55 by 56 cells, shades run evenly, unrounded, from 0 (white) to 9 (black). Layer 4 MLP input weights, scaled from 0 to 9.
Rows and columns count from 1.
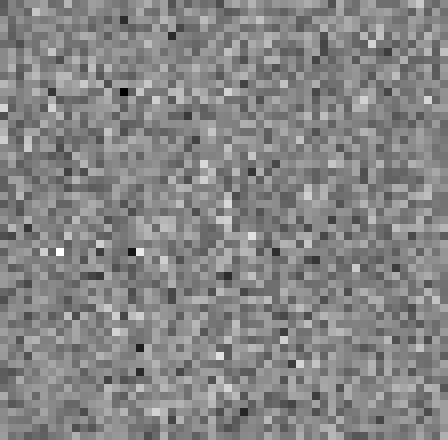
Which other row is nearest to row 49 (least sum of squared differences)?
19
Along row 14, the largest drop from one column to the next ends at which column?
7
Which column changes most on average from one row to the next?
29
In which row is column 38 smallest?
46
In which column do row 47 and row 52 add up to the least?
20
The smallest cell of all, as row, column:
32, 8
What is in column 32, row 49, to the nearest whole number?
4
